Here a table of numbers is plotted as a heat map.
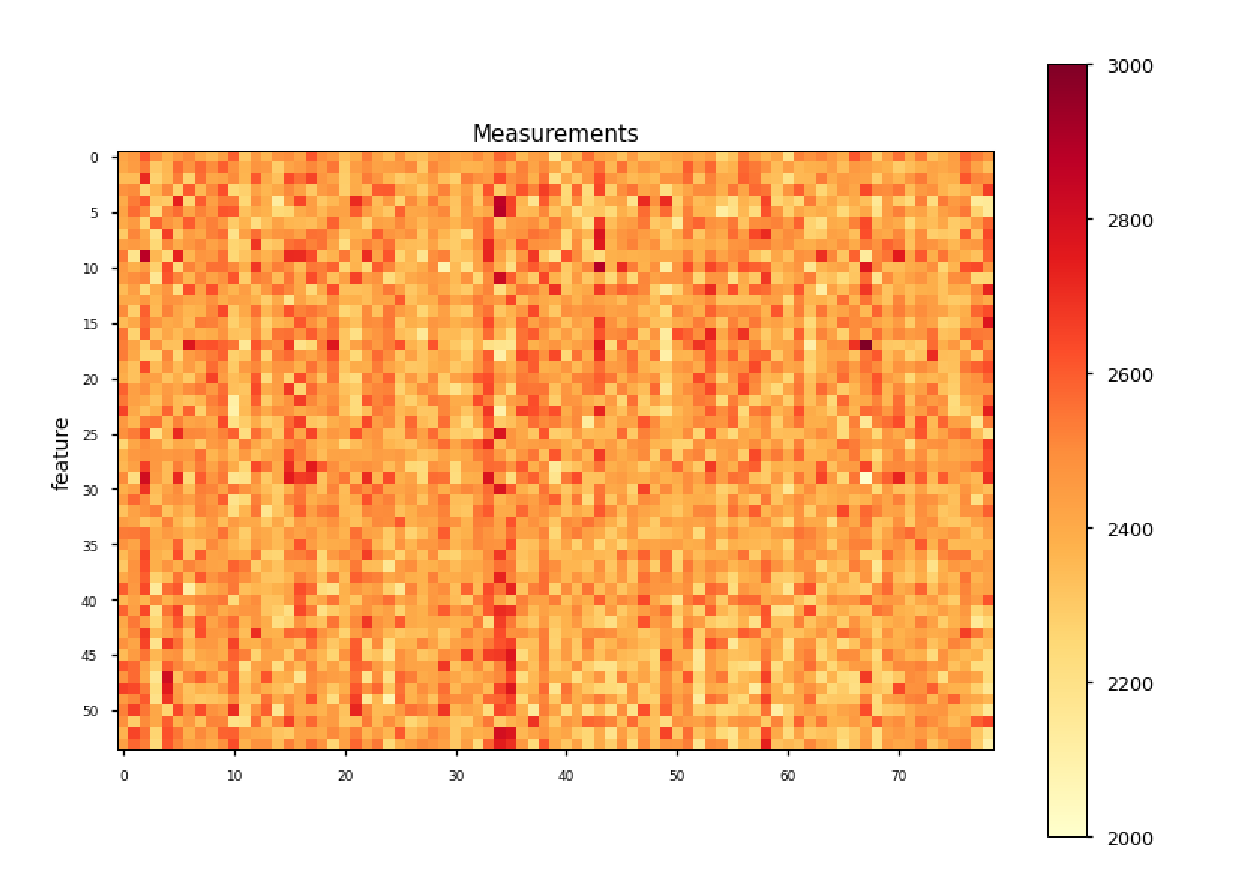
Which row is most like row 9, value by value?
29
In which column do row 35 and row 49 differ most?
22
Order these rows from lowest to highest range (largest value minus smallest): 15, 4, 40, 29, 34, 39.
34, 40, 15, 39, 4, 29
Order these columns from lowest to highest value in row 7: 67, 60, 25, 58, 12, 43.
25, 60, 12, 67, 58, 43
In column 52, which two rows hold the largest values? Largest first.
17, 20
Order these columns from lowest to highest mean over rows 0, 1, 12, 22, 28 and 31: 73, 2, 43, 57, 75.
75, 73, 57, 2, 43
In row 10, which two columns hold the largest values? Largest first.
43, 67
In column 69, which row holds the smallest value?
47
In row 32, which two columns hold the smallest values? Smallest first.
13, 10
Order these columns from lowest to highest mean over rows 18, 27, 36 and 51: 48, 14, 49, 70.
49, 48, 14, 70
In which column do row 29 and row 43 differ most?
67
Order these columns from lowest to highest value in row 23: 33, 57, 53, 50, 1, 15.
50, 1, 15, 57, 53, 33
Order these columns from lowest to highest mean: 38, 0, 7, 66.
66, 0, 7, 38
